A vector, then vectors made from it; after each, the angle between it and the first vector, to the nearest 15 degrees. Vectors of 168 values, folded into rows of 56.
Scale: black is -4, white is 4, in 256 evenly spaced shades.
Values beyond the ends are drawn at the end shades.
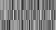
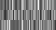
165 degrees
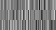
105 degrees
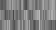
120 degrees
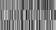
45 degrees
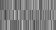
150 degrees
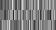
165 degrees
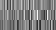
75 degrees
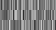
135 degrees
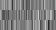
75 degrees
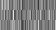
45 degrees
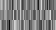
30 degrees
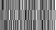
90 degrees
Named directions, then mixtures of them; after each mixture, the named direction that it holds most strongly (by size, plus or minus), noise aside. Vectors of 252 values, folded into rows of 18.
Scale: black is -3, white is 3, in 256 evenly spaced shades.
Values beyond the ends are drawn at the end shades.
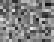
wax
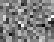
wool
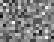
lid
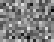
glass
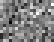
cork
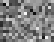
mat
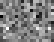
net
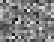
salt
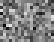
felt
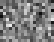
felt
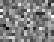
felt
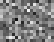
salt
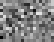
felt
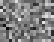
wax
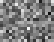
glass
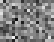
salt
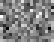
net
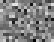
salt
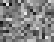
mat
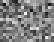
mat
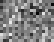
cork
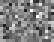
net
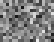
net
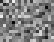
lid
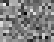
mat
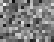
cork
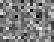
net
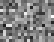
felt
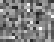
salt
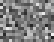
felt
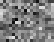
salt
